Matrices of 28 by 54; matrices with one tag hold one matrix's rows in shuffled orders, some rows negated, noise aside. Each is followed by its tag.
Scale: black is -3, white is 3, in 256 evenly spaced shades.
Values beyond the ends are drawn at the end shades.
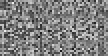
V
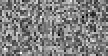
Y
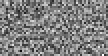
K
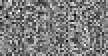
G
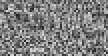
K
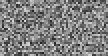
K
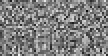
G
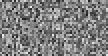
Y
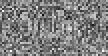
Y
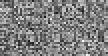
V
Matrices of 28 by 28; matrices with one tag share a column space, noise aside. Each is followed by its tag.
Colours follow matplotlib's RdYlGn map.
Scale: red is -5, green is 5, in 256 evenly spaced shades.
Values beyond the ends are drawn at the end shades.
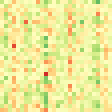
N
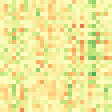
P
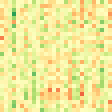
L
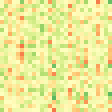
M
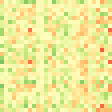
N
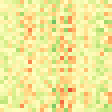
N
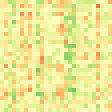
M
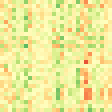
L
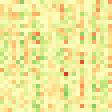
P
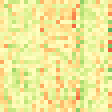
L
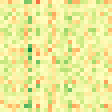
N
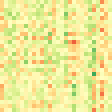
P
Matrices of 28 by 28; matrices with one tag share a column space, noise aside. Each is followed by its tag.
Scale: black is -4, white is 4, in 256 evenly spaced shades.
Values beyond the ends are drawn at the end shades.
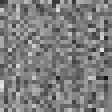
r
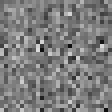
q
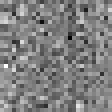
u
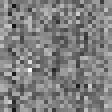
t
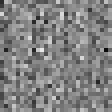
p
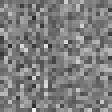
q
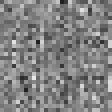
r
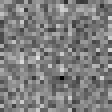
r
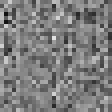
p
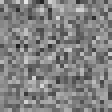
r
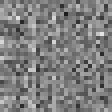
u
